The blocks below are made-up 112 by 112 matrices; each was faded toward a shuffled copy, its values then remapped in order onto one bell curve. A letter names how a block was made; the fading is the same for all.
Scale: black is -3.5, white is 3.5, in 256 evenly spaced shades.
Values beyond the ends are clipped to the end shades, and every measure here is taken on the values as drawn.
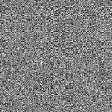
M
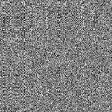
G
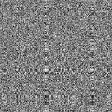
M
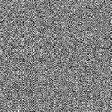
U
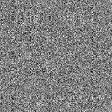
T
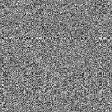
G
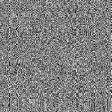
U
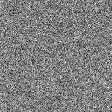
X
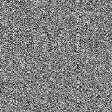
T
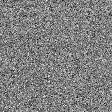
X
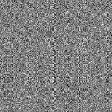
G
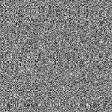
M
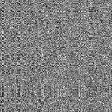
M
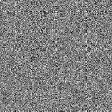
G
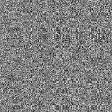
G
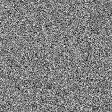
X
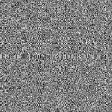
G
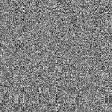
T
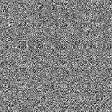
G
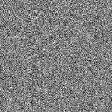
T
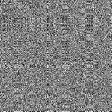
M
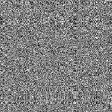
M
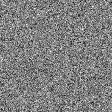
X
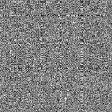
G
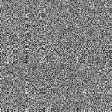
G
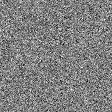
X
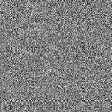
G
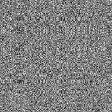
M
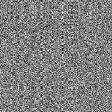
U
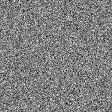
X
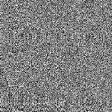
T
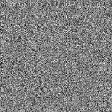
T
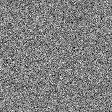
X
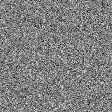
X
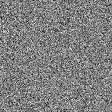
X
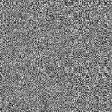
M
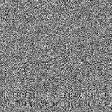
T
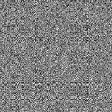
M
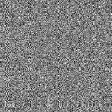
U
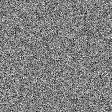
X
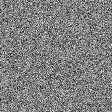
X
